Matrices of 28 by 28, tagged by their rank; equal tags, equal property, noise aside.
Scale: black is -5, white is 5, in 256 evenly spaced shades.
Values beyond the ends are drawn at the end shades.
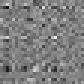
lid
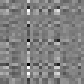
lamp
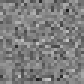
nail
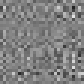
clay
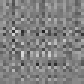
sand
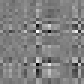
lamp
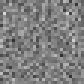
nail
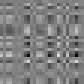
lamp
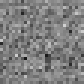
nail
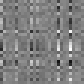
lamp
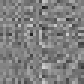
lid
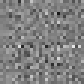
lid
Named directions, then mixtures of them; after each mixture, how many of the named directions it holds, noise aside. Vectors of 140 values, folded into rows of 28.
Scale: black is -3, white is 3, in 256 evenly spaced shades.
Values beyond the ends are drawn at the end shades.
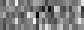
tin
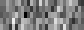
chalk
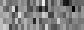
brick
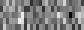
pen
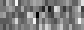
one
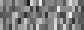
two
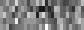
two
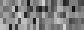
two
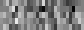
three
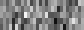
one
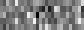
one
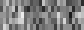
two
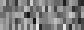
four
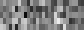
two
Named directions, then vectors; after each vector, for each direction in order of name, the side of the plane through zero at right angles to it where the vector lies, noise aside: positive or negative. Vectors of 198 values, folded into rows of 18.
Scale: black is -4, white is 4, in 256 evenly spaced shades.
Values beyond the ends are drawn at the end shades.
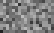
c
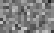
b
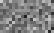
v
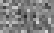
positive, negative, positive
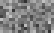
negative, negative, positive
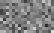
negative, negative, positive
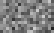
negative, positive, positive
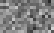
positive, negative, negative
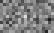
negative, positive, negative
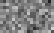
positive, negative, negative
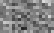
negative, negative, positive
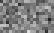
negative, positive, negative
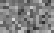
positive, negative, negative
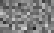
positive, positive, negative
